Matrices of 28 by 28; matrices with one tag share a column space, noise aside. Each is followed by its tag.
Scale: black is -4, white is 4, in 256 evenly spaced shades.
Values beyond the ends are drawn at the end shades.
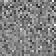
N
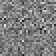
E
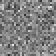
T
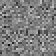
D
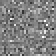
E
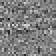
E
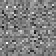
D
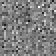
N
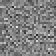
D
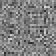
D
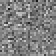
N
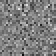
T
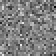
T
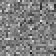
T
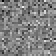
N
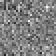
T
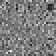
T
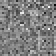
N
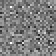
D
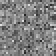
N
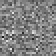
D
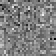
N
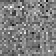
N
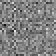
E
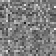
N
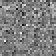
N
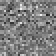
T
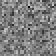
N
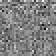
N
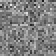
N
